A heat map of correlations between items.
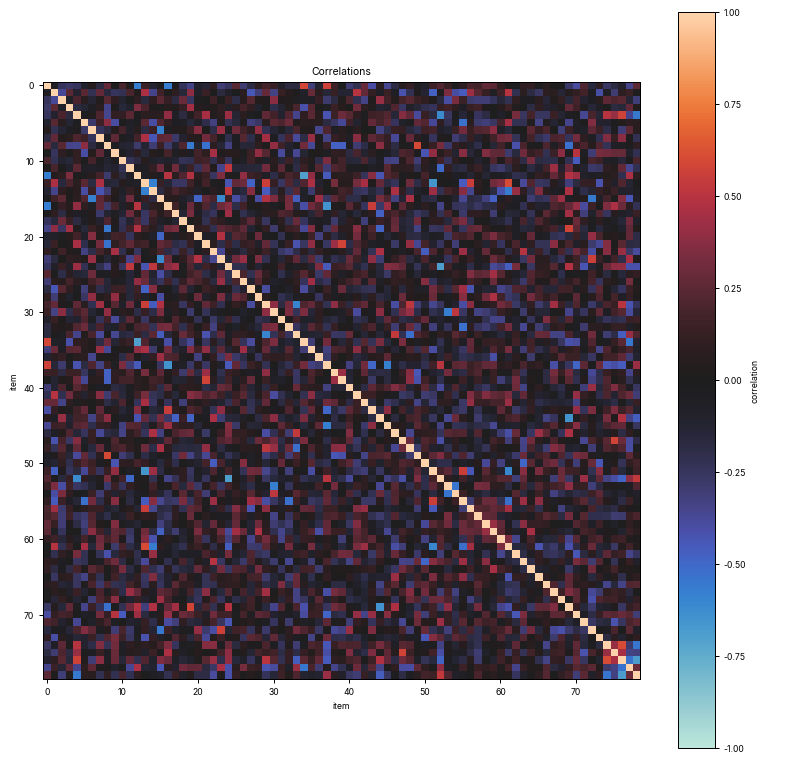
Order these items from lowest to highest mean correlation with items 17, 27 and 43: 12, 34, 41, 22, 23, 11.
34, 22, 41, 11, 23, 12
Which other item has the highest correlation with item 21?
39
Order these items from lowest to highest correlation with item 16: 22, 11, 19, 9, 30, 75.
22, 30, 11, 9, 19, 75
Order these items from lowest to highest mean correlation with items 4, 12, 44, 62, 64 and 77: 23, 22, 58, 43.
58, 22, 43, 23
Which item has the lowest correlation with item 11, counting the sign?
52
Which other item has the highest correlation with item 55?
51
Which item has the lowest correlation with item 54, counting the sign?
53
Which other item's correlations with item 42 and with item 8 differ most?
49
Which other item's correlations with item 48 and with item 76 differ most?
78
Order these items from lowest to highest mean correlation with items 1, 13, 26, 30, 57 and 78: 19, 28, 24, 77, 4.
24, 4, 28, 77, 19
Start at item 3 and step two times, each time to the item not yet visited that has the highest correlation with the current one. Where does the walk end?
69
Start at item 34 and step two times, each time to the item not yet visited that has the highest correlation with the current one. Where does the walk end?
37
